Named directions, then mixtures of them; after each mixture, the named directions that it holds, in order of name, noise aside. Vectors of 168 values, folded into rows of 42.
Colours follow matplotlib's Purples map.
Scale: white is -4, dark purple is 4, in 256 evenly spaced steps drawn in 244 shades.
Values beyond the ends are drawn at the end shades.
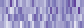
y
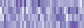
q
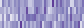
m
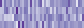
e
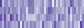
m.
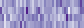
m, q.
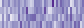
m.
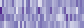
e, q.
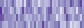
m, q.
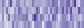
m, y.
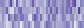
y.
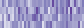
m, y.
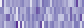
e, m.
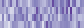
m, y.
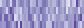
e, y.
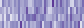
m.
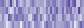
y.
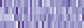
e.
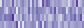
e.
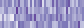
e, m.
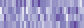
q.
